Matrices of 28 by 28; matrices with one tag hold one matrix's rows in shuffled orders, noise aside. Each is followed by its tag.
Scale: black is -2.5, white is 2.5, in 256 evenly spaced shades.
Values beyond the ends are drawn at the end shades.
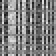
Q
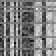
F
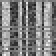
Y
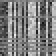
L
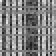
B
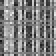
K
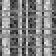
Y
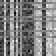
F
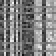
F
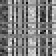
L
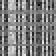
Q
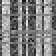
Y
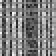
B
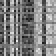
F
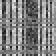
B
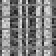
Y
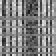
B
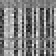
K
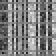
L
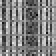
B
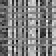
L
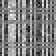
Q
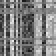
F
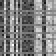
F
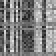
F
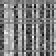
K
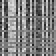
Q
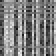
K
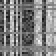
F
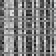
K
